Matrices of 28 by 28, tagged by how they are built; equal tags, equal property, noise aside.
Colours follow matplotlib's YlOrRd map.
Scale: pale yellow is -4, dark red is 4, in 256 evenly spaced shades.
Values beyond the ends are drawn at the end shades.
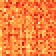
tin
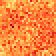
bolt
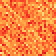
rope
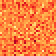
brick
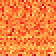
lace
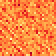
rope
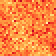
bolt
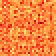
tin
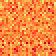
lace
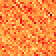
rope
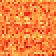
tin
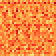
lace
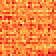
tin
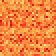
tin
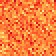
rope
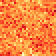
bolt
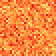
rope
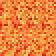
lace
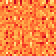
brick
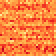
tin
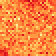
bolt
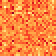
brick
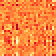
brick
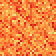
rope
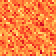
rope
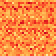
lace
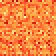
lace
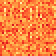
tin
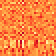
brick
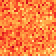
bolt
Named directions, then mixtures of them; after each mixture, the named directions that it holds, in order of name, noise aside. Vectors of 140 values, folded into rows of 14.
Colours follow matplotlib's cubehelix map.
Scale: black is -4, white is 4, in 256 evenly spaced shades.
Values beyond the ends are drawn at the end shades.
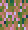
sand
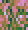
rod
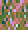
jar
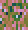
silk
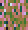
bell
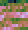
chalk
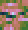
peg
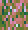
jar.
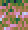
chalk, silk.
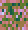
peg, silk.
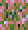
sand.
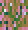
bell, silk.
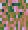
bell, silk.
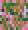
jar, peg, silk.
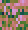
jar, peg, rod.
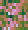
chalk, jar, peg.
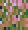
chalk, silk.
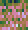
chalk, jar.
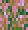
rod.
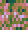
chalk, rod, sand.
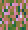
bell, rod, silk.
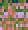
chalk, silk.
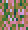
rod, sand.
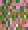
jar.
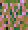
bell, rod.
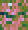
peg.
